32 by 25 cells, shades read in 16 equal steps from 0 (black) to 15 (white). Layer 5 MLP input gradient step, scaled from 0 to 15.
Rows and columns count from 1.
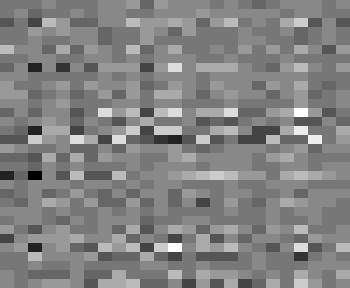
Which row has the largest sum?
13
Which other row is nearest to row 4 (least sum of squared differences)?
5
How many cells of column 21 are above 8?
7
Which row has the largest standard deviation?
16
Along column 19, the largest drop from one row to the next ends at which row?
15
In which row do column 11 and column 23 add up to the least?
28
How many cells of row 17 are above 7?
15
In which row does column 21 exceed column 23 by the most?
3
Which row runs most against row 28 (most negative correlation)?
29
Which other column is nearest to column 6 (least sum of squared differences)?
23
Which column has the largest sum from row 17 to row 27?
17
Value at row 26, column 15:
6
